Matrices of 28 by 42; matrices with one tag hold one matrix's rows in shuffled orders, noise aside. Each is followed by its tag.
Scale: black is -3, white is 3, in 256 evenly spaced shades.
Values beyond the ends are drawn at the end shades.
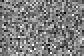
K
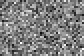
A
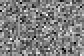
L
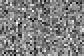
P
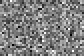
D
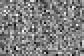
P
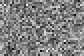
L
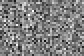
P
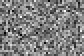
A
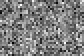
A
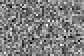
L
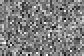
L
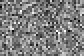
A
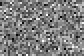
L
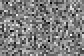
P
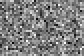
A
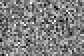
K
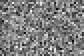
K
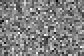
K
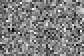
A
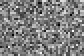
D
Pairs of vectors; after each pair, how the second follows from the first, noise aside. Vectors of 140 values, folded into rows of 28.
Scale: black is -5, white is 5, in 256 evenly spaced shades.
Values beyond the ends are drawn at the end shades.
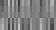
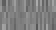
reversed, shrunk.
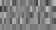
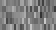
shuffled.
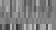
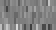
negated, partly zeroed.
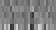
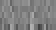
negated, shrunk.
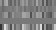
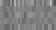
reversed, shrunk.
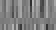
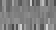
negated, partly zeroed.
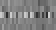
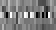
scaled up.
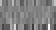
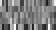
scaled up.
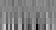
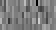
shuffled.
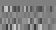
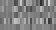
reversed, negated.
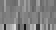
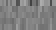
reversed, shrunk.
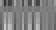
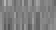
negated, shrunk.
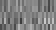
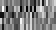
wrapped around, negated, scaled up.
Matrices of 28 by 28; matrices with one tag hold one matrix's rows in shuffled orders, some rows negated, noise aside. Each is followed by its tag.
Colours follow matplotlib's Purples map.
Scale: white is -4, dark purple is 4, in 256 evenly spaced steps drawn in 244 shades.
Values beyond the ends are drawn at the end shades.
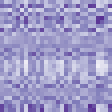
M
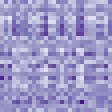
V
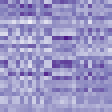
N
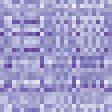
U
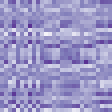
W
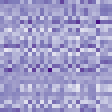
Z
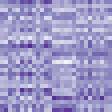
N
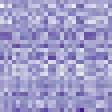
V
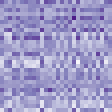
U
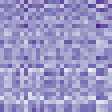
M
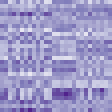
N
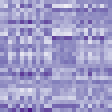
N
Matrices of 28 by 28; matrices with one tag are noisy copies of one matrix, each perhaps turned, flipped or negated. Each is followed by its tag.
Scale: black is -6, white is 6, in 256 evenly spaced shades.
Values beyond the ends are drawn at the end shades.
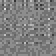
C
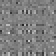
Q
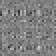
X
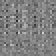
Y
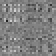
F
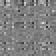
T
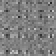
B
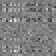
F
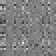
T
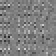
C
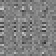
Q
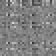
T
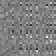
C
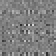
Q
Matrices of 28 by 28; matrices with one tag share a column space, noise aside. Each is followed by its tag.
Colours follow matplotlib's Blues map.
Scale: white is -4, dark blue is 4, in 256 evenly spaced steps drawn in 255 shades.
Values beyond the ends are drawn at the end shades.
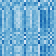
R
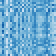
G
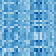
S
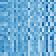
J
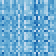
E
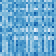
J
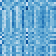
R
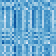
R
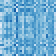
G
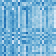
R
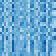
J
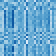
R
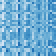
S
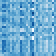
J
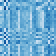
R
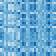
S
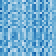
S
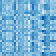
E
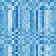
R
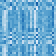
R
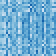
G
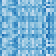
G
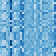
S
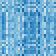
G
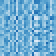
E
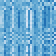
R
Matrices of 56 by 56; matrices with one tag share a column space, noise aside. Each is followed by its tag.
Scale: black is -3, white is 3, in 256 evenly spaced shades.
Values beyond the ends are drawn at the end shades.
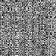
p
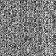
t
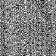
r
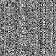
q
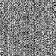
p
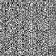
q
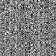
r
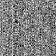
t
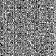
r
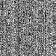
t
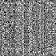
q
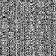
p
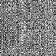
q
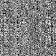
t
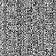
q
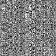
r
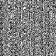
r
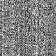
t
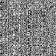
t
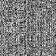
t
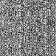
t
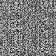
q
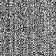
p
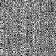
q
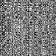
p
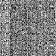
r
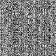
t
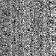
t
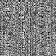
p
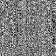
t
